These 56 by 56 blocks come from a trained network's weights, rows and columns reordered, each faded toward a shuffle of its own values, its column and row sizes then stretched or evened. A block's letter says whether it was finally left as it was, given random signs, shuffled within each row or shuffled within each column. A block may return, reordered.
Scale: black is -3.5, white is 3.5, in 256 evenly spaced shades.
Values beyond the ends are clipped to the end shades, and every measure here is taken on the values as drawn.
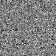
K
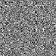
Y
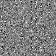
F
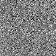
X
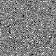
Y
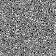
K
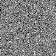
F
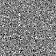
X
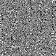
F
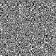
Y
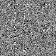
X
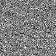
X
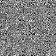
X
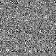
X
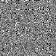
Y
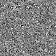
K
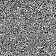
K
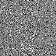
X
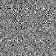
Y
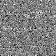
K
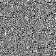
X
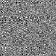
Y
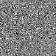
X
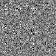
X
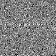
Y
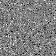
K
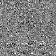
Y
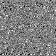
K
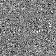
K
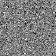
X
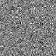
Y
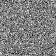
K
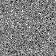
F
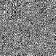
Y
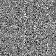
F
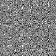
Y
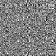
Y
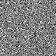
K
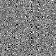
Y
